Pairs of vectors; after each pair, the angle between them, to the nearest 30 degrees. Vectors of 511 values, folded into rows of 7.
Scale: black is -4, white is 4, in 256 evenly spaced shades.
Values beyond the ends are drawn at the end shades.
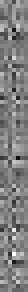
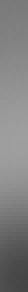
90 degrees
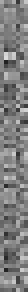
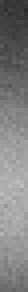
90 degrees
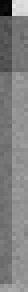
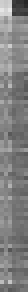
150 degrees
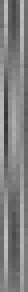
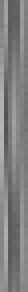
30 degrees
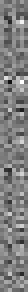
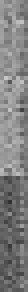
60 degrees
